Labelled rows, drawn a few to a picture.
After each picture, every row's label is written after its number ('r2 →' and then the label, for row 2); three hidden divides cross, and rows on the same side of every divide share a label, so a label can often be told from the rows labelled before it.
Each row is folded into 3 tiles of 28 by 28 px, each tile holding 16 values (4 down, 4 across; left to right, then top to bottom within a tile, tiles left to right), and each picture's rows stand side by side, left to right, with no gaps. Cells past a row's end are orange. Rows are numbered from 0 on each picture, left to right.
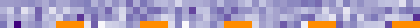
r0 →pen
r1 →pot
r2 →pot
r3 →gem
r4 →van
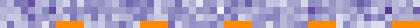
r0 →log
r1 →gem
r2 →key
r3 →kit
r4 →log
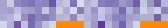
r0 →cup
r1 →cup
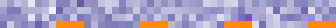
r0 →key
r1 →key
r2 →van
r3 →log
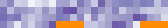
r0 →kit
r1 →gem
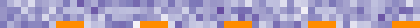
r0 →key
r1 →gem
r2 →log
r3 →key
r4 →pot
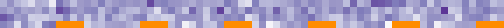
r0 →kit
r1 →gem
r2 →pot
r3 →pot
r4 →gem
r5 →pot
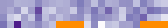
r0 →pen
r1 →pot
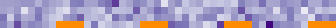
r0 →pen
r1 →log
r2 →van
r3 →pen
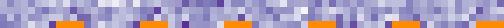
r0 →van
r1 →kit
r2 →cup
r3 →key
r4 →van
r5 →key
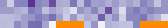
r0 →cup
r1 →pot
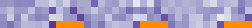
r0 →van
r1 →van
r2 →van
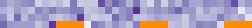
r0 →van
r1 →log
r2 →gem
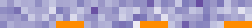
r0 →key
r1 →gem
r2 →cup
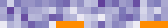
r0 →gem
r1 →cup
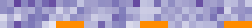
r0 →cup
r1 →cup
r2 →log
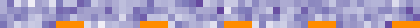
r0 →kit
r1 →pot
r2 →log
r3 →pot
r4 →van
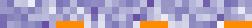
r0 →key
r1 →gem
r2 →gem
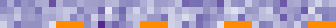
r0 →cup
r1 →pen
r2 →cup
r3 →log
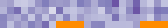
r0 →key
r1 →log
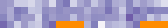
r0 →kit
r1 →pot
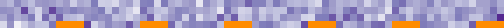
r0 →pot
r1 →key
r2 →key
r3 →van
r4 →key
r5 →van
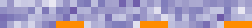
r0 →kit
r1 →gem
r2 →gem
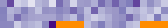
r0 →kit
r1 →cup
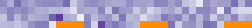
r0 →gem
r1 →pen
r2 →key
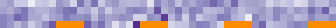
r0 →kit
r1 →van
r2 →gem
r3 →kit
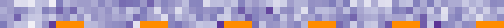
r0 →kit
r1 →gem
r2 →van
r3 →key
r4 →kit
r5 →pen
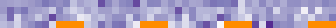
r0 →gem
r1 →cup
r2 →gem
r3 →pen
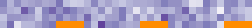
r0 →pot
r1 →pen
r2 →key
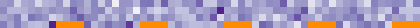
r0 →van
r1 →key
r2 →log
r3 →log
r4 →key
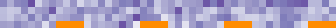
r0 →log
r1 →gem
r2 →gem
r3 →cup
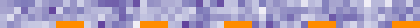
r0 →log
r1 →cup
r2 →cup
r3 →van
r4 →kit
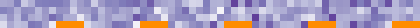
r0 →gem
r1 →gem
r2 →key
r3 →van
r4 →cup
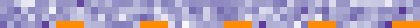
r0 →key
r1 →gem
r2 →pot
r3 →log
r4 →kit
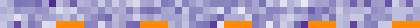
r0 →cup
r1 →kit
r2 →gem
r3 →kit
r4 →cup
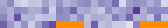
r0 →kit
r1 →log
